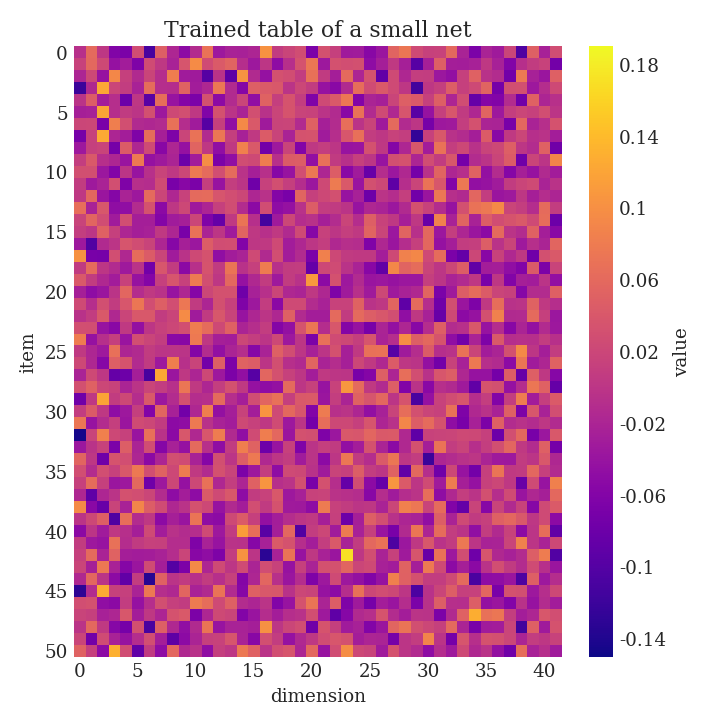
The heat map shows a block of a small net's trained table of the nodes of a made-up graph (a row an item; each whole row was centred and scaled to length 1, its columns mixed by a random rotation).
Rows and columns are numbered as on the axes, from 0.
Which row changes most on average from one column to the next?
42
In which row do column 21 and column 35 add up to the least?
19
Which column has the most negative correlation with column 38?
11
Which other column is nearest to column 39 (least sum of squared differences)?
18
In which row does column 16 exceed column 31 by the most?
36
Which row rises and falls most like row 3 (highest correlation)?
45
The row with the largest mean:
29
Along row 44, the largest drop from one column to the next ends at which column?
34
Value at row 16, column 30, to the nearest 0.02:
0.06
